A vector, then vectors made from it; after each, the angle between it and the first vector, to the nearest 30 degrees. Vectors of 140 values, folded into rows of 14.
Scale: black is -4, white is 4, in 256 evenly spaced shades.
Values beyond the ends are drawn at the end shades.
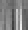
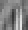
30 degrees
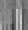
30 degrees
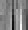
30 degrees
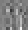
60 degrees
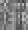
120 degrees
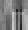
150 degrees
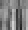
150 degrees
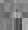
120 degrees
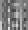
60 degrees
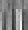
30 degrees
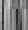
120 degrees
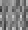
90 degrees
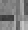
90 degrees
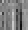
150 degrees
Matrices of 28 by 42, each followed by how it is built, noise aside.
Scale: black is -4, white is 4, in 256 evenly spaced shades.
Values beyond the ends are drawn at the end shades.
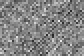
Hankel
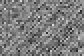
Hankel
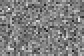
noise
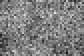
smooth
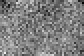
smooth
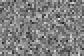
noise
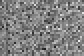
repeating rows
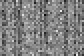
blocks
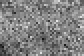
smooth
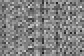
repeating rows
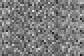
repeating rows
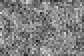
smooth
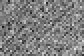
Hankel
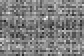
blocks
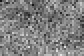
smooth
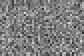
blocks
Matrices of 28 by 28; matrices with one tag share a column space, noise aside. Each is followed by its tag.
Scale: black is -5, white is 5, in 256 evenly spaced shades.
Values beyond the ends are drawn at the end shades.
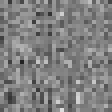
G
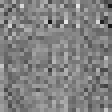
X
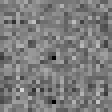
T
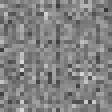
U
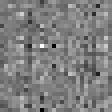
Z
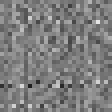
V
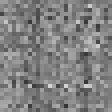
V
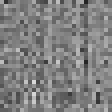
G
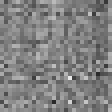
U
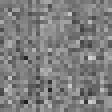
T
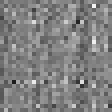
V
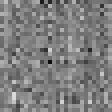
G
